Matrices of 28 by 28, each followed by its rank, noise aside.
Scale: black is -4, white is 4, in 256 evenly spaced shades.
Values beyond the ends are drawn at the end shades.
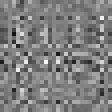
three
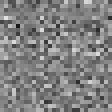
eight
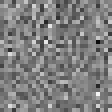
six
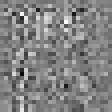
four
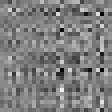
three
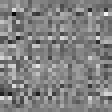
three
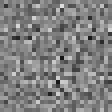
six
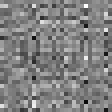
four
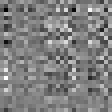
three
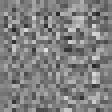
four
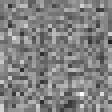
six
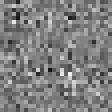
eight
